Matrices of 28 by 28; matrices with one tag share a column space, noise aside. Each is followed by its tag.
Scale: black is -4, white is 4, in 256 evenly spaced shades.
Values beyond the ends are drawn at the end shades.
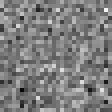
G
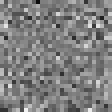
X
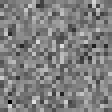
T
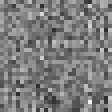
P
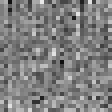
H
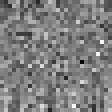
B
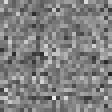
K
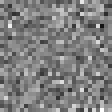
X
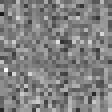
P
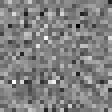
X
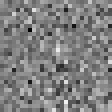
G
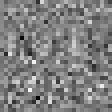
K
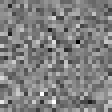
T
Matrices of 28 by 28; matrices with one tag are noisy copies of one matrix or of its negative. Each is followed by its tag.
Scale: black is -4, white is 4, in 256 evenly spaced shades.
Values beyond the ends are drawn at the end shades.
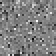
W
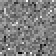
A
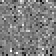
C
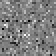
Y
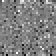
C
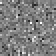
W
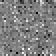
C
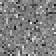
W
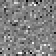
A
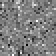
W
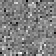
A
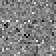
Y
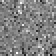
C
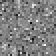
W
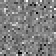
A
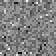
A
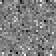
C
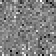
C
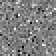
W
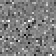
Y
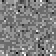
C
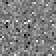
Y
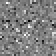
Y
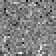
A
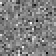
W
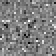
Y
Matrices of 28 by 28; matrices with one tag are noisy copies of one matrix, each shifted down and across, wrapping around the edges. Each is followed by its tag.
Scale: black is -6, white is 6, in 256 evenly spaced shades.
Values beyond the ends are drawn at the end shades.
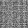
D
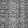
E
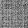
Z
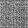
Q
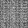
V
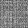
Z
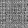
Z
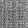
V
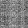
E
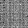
V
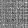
Z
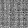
D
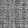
D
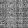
E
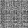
Q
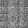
E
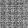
D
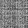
Q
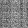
E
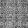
E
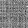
Z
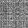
Q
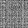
Z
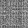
Q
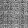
E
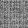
Z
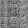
E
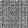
Z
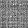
Z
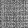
Z
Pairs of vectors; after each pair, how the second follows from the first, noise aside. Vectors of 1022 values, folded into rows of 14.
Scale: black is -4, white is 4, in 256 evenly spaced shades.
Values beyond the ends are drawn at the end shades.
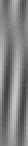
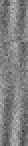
wrapped around, shrunk.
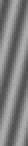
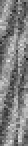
wrapped around, negated.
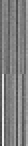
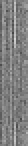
wrapped around, shrunk.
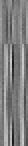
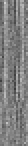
reversed, shrunk.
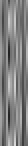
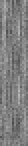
reversed, negated, shrunk.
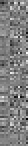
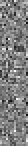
wrapped around, negated.
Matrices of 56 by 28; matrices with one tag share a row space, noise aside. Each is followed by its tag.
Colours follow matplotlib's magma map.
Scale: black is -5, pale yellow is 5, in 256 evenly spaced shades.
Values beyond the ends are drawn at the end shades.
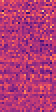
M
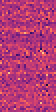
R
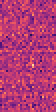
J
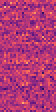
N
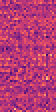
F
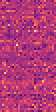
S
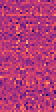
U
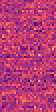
S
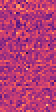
U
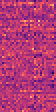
S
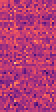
F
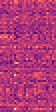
F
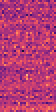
U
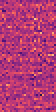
S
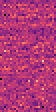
N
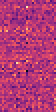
U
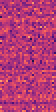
J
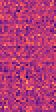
U
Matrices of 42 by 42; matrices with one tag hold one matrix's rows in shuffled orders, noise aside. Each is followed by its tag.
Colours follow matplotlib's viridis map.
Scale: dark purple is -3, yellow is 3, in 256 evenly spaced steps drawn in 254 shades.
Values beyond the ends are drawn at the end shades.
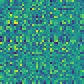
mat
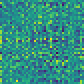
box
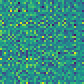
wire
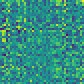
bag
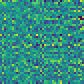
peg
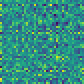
box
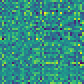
peg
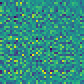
mat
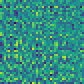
mat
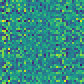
bag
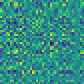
mat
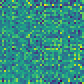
peg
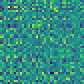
mat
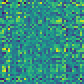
bag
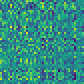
wire
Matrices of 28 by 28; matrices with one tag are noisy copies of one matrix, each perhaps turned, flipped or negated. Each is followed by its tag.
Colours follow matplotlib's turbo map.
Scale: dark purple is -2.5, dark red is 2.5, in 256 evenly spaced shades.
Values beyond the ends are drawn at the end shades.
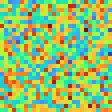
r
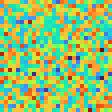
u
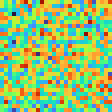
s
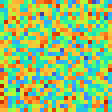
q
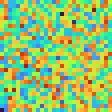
q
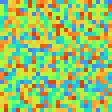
q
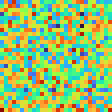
s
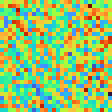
q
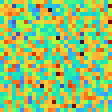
r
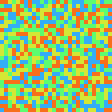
r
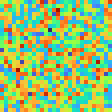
q
